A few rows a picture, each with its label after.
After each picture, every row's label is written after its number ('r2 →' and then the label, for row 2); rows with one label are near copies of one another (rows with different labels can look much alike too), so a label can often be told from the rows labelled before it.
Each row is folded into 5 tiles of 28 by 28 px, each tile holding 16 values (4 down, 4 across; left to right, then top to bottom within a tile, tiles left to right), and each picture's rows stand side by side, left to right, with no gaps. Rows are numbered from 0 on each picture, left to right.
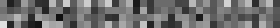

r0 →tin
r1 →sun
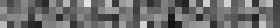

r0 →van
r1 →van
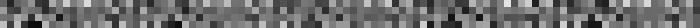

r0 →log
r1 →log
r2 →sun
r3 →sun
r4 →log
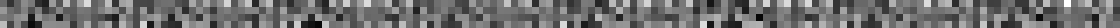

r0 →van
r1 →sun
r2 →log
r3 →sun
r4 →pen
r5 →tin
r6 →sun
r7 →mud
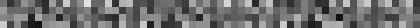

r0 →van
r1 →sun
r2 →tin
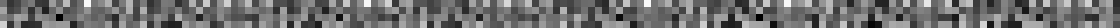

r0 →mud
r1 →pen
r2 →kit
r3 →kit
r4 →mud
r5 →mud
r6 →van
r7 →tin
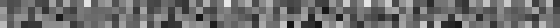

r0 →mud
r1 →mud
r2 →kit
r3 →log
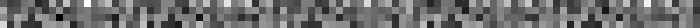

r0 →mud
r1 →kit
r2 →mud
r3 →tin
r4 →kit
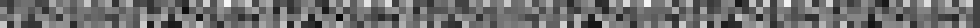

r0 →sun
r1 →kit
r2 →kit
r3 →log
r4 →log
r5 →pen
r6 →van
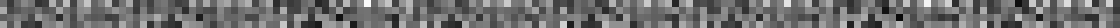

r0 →pen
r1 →tin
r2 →mud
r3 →log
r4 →sun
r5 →kit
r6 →kit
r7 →pen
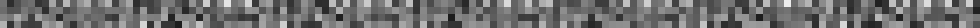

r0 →tin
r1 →kit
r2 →pen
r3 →van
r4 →van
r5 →mud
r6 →pen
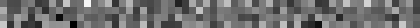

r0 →mud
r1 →pen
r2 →log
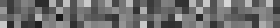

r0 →pen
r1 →pen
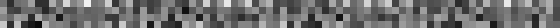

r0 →log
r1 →kit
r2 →kit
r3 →mud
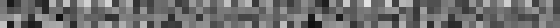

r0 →tin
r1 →sun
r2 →van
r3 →kit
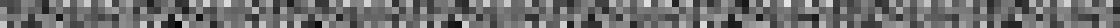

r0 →kit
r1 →log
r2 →log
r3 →log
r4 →sun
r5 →van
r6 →pen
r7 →pen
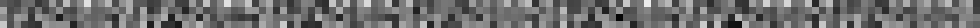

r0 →mud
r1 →kit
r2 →pen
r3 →sun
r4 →mud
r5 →log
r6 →tin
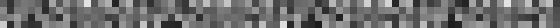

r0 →sun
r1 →log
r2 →sun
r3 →van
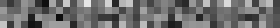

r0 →van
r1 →van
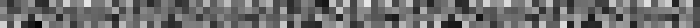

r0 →log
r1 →van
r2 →pen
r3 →log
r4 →sun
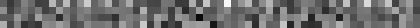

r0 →pen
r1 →mud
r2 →kit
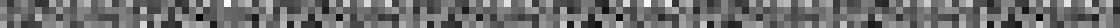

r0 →pen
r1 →mud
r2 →kit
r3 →kit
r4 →kit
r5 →tin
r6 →van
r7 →kit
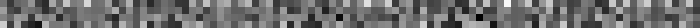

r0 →log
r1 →tin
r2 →kit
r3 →mud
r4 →pen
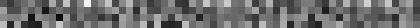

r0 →kit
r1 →log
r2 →kit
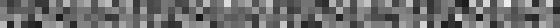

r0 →tin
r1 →mud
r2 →pen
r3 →pen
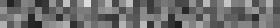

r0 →van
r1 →kit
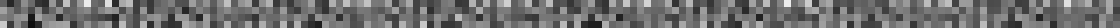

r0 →van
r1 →sun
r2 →log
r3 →pen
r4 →log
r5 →kit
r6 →sun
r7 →mud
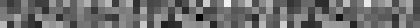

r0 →tin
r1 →mud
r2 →mud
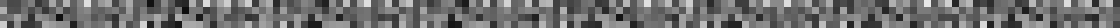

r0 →mud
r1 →tin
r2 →van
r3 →van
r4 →mud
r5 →log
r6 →sun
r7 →sun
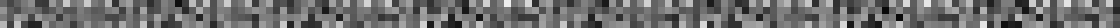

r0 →log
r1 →pen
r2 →kit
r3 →kit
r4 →van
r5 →tin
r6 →kit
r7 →pen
